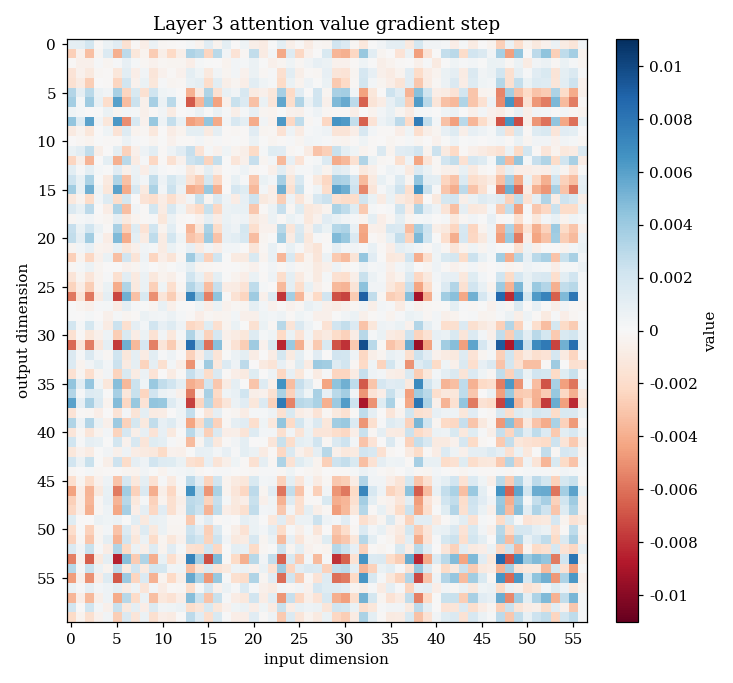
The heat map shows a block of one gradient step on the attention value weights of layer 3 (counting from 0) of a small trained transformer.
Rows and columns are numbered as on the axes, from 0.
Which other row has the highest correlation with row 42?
16
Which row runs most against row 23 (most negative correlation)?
49
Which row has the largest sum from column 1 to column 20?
37
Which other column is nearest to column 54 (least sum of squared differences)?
41
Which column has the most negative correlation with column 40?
27
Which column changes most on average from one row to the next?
38
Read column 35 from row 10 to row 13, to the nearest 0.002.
0 0 0 0
